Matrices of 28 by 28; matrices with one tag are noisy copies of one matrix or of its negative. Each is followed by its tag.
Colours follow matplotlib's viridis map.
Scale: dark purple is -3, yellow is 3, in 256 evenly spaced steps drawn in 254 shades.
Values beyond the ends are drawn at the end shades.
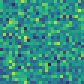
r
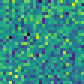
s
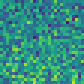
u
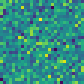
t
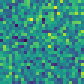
s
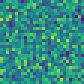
r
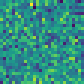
s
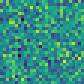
r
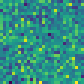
s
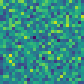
r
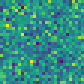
t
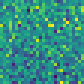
u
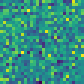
t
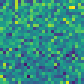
u
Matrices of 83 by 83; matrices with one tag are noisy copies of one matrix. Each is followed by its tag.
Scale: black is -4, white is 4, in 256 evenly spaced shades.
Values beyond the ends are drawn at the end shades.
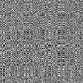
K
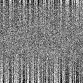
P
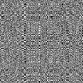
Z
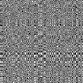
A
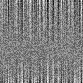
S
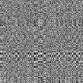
A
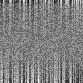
P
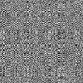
K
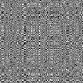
Z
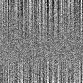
S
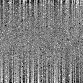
P
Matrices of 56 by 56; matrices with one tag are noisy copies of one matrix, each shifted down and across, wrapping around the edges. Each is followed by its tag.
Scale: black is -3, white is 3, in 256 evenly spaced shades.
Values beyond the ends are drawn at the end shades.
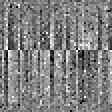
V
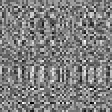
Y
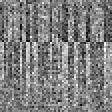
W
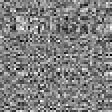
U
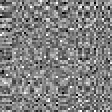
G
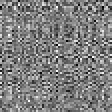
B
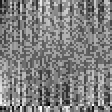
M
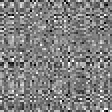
B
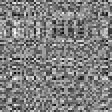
U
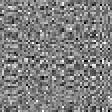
G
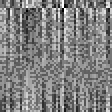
V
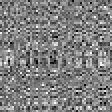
U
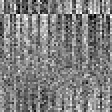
M
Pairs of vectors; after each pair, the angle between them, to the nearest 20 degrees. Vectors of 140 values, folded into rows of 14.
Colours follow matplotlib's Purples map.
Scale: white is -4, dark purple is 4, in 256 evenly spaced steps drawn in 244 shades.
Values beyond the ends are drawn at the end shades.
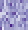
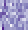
160 degrees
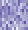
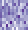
20 degrees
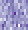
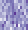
20 degrees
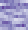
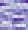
160 degrees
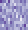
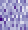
60 degrees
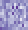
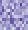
120 degrees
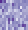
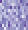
80 degrees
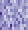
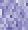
100 degrees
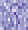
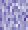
140 degrees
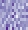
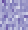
60 degrees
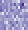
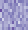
100 degrees
